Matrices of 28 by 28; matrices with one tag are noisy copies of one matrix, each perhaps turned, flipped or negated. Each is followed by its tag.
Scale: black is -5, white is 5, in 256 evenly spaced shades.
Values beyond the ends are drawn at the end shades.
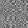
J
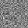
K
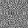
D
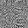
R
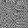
R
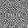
D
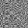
K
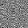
D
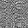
R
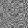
K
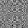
J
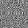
D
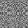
J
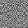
J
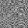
K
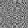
J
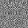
D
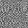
R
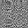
R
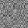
K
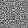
D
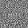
D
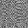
R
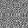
D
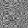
K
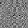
J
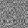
K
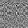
J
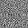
D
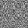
K
